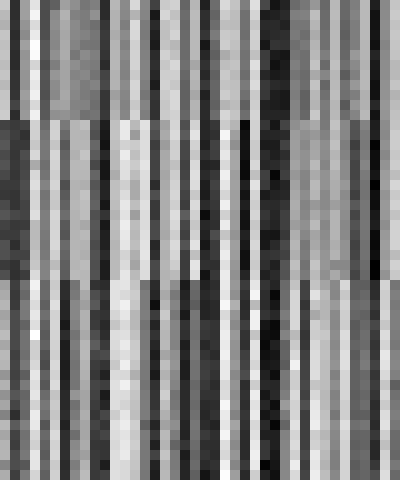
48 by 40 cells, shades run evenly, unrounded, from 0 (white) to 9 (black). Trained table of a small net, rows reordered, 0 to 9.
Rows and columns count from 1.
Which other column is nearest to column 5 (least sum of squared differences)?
31
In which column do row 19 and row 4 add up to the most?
38
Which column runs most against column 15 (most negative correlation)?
1
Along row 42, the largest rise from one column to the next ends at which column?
27
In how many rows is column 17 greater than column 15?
16
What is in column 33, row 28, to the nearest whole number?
4
